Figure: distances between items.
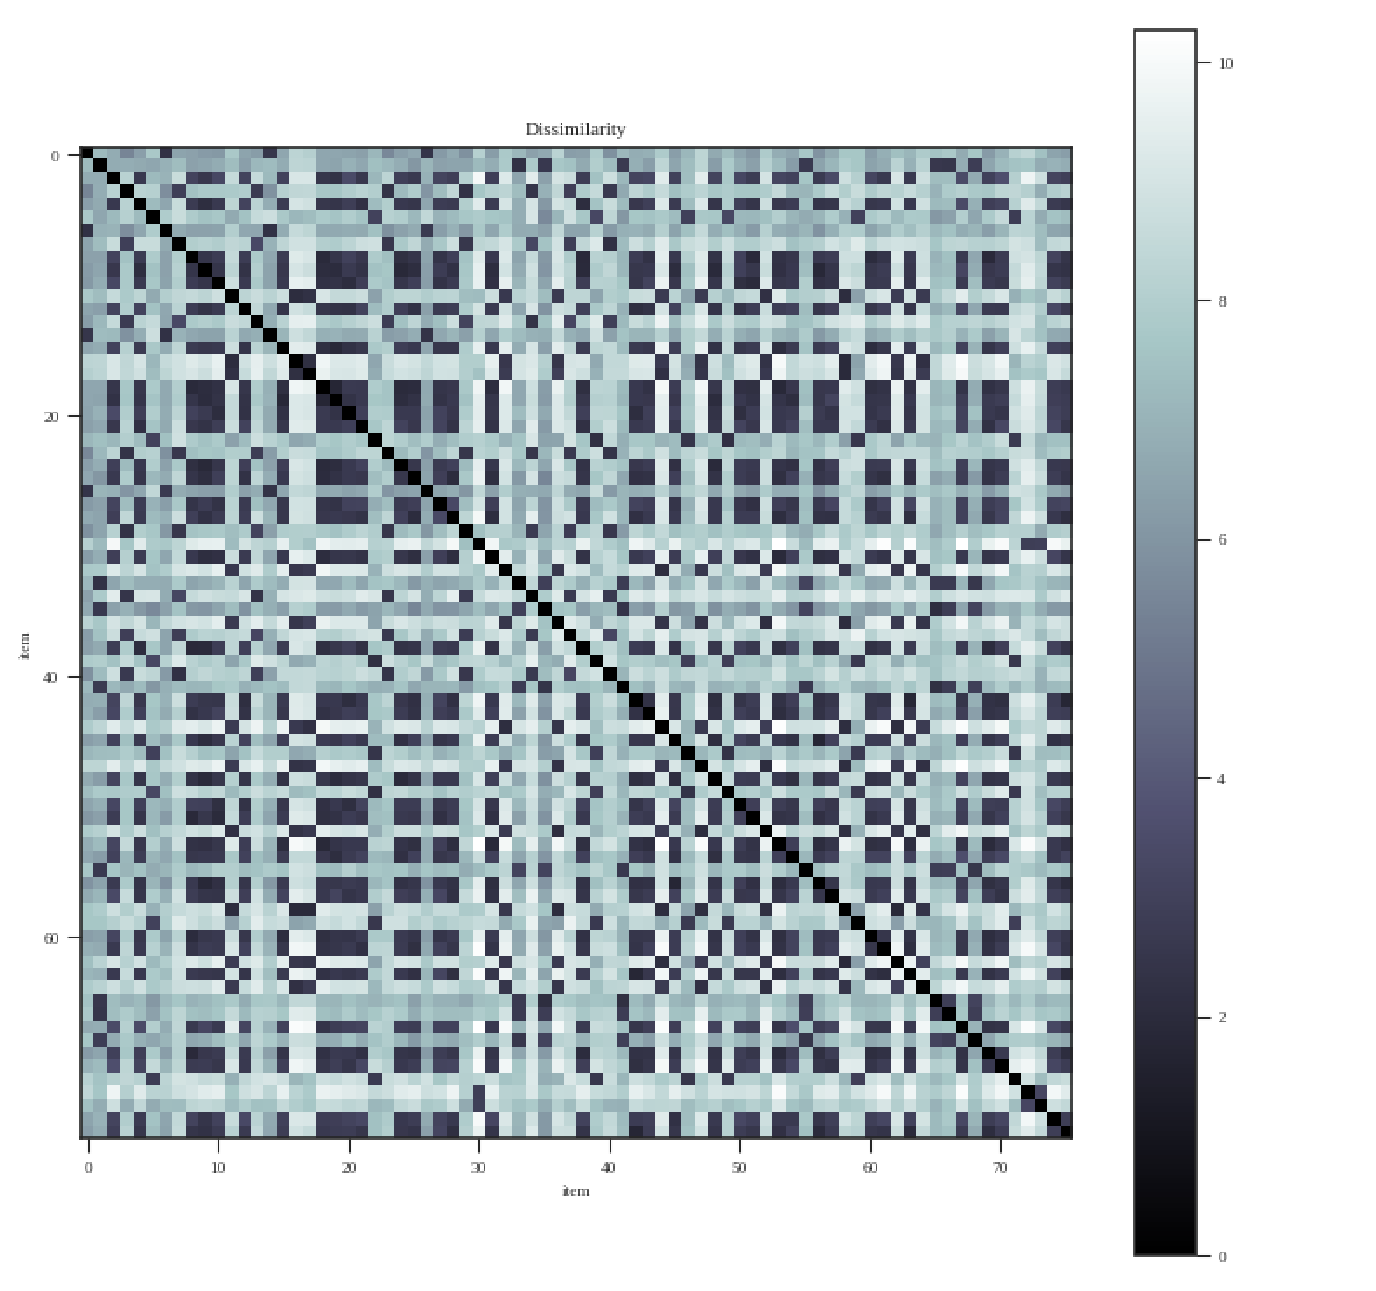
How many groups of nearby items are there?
7
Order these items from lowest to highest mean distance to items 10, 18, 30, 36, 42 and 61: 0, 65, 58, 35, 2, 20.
20, 2, 35, 0, 65, 58
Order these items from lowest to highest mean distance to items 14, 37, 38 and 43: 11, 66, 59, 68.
68, 66, 11, 59
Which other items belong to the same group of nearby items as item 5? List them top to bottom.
22, 39, 46, 49, 59, 71
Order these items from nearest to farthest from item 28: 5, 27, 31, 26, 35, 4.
31, 4, 27, 35, 26, 5
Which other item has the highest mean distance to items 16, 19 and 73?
34
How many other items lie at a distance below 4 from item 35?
7
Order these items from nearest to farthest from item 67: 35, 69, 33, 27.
69, 27, 35, 33
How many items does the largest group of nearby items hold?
35
